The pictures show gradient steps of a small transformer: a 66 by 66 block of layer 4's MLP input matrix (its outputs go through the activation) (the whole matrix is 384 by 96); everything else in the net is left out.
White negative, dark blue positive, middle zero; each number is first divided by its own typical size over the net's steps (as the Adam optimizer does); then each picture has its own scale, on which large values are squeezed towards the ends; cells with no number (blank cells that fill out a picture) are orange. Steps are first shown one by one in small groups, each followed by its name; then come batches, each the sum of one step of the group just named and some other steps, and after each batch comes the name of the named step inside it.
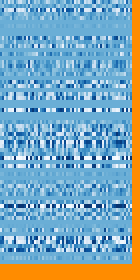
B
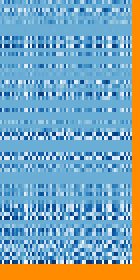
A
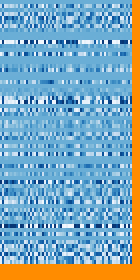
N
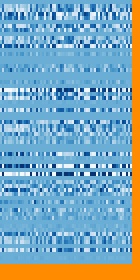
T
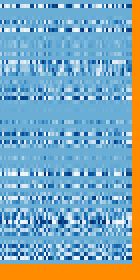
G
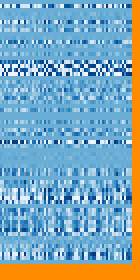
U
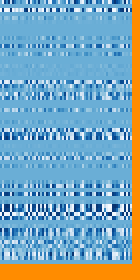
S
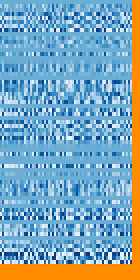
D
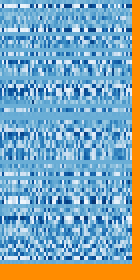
G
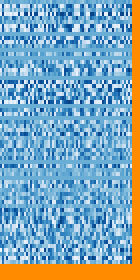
G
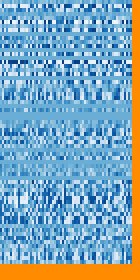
U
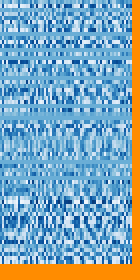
N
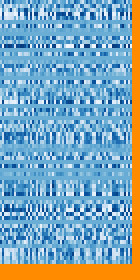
S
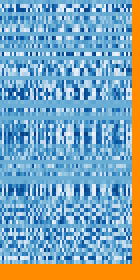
G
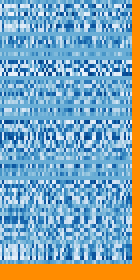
U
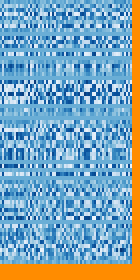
T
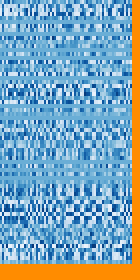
S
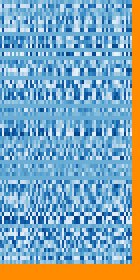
A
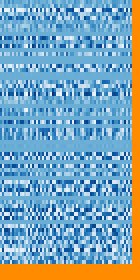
A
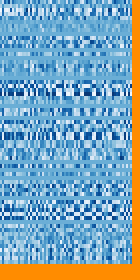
S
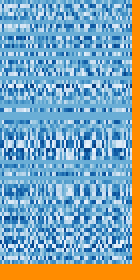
A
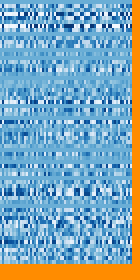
G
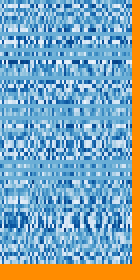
N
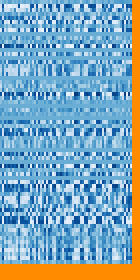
T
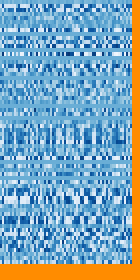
B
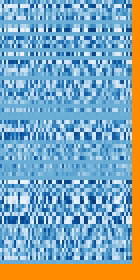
S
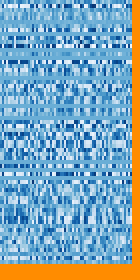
T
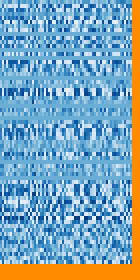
D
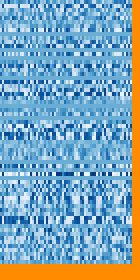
T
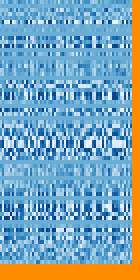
A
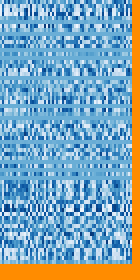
S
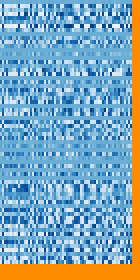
D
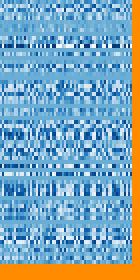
T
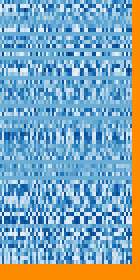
S
